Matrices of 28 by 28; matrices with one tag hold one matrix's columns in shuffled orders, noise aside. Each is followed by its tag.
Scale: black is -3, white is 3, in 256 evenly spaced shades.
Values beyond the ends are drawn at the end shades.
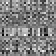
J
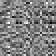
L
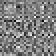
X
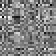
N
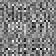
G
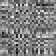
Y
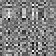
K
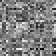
G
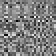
X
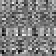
J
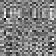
K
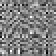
Y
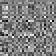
X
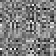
G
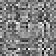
G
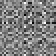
L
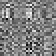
K
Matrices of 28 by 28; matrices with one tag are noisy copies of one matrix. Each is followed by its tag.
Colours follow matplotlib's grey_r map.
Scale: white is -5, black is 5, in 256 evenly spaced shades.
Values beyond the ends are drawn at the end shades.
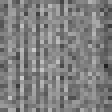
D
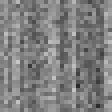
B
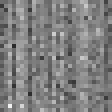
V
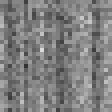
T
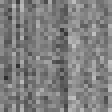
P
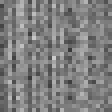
V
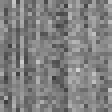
P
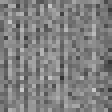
D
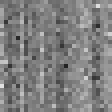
T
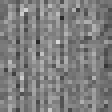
D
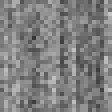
B
